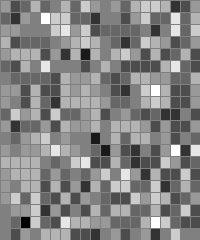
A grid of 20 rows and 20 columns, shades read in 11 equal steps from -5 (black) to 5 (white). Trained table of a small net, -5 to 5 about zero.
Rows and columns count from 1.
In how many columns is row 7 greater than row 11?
6
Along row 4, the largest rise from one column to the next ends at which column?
15
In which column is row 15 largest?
13
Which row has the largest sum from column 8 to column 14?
11
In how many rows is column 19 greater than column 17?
5
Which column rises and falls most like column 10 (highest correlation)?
16
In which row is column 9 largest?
14
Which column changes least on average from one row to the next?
1
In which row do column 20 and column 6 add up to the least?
19
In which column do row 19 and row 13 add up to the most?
7
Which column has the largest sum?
4
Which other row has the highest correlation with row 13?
3
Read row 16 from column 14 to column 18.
-1 -1 3 -3 -1
